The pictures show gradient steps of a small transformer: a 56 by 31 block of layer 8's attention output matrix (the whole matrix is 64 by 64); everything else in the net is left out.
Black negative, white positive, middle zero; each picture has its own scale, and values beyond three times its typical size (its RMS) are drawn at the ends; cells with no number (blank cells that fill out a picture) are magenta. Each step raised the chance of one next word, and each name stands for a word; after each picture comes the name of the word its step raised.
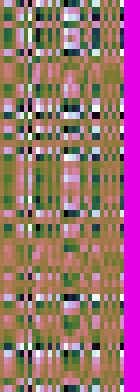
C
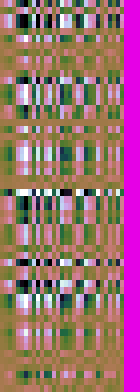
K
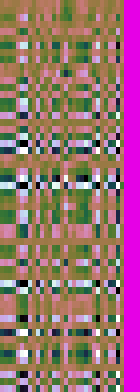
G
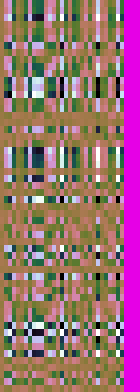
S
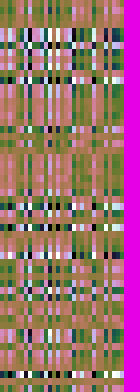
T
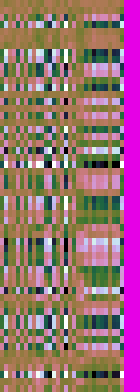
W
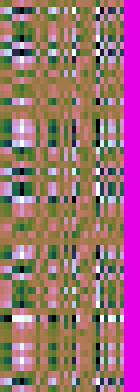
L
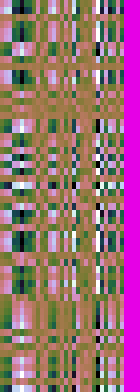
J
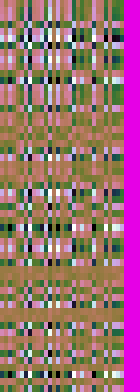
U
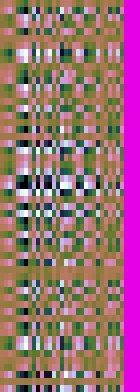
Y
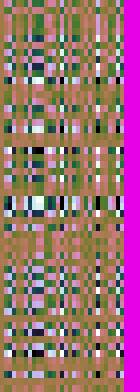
T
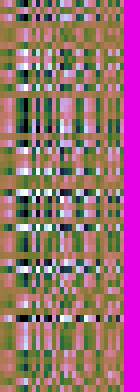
L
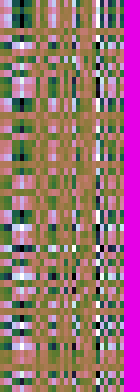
S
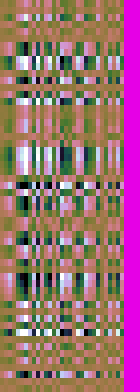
S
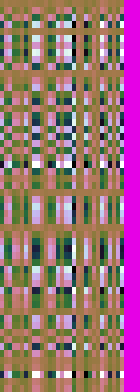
W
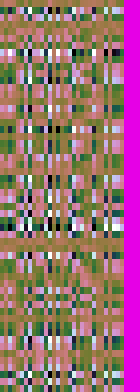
Y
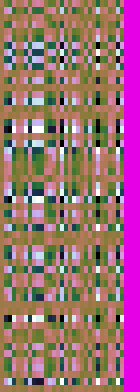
L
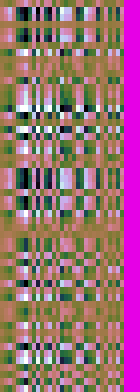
C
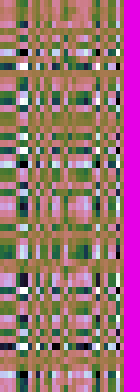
W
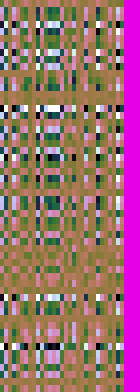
C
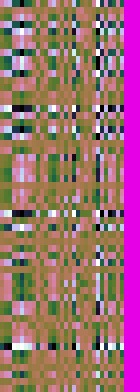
C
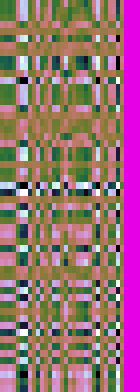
U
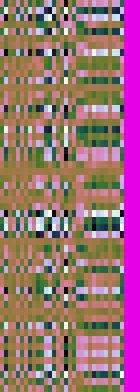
Y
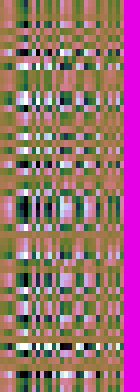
W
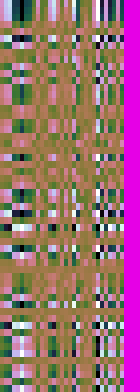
U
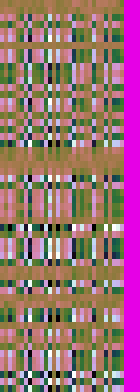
G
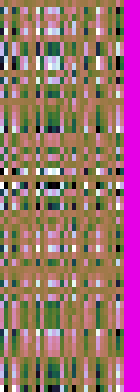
J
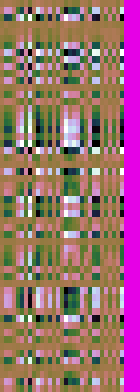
L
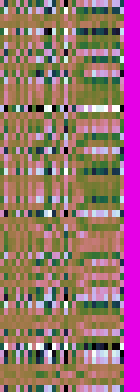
C
